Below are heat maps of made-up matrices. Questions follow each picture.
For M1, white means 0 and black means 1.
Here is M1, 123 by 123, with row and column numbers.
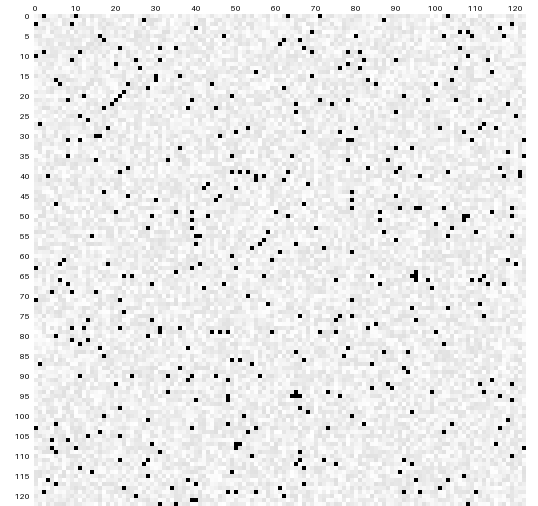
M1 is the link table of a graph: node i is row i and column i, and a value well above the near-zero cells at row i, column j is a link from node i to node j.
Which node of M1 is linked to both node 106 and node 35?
node 8
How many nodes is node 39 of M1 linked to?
8
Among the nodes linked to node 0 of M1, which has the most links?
node 103
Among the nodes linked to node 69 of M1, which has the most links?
node 9
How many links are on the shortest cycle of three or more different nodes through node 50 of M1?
3
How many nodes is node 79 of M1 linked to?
8
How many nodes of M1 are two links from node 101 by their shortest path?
8
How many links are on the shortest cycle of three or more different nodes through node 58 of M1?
7
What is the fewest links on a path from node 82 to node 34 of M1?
7
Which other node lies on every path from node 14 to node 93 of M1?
node 84
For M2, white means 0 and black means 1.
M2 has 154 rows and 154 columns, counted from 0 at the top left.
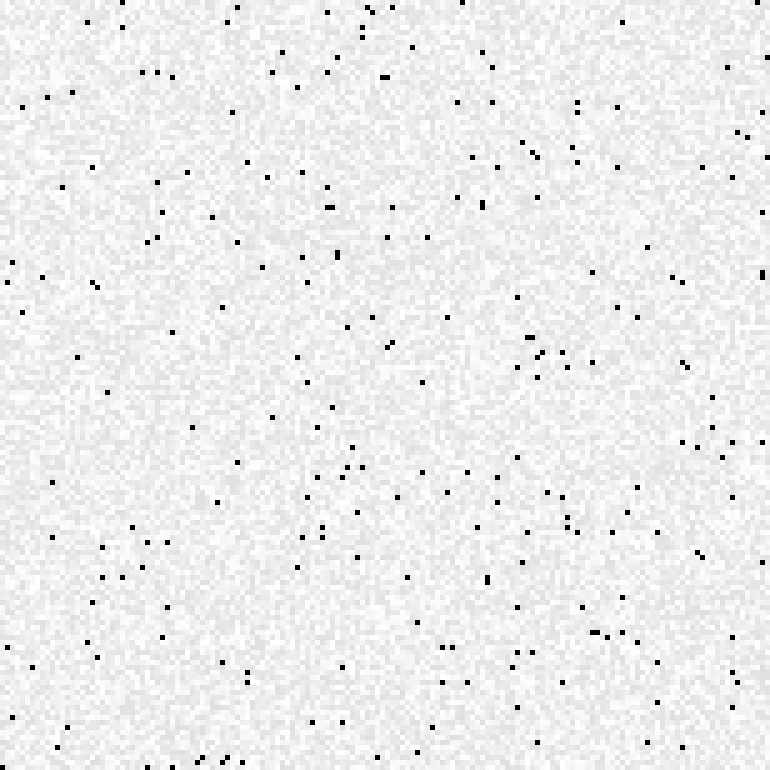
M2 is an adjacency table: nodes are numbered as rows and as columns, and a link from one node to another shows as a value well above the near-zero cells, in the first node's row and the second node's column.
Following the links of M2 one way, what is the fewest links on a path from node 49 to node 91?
5
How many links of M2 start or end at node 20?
5
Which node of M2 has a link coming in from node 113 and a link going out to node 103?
node 59
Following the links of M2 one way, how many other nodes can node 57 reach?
3
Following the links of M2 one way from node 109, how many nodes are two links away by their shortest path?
3
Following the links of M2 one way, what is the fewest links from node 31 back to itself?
5
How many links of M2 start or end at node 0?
4
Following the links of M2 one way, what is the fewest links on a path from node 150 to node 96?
7
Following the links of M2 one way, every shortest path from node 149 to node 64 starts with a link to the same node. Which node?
node 11
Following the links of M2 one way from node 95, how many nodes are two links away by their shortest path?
8
